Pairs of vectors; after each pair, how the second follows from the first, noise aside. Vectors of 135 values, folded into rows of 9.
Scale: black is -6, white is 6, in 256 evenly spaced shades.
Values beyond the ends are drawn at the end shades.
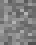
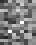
reversed, scaled up.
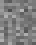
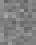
shrunk.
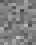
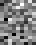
reversed, scaled up.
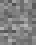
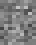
shuffled.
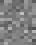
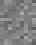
shrunk.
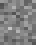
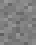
wrapped around, negated, shrunk.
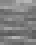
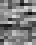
wrapped around, negated, scaled up.
